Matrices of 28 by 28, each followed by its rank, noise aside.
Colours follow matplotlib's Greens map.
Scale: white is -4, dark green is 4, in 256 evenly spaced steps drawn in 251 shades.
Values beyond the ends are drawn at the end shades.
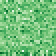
seven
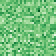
six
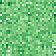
six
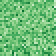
eight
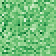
six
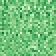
seven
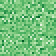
six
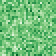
eight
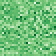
five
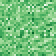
seven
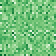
four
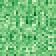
six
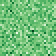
eight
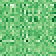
four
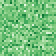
five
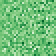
seven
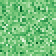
six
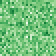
eight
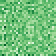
four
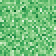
seven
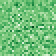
six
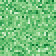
eight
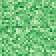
seven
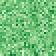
seven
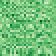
four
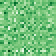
four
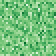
seven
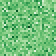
seven
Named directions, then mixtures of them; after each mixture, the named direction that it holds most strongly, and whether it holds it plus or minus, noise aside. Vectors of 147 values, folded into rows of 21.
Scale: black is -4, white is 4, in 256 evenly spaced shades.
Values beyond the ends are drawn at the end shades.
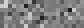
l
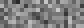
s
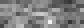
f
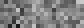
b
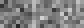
b, plus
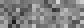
b, plus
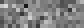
l, plus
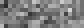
l, minus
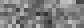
b, minus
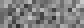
l, plus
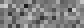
l, plus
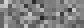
l, plus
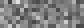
s, minus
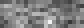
f, plus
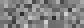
l, plus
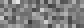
s, minus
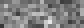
f, plus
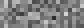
s, minus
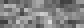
f, plus
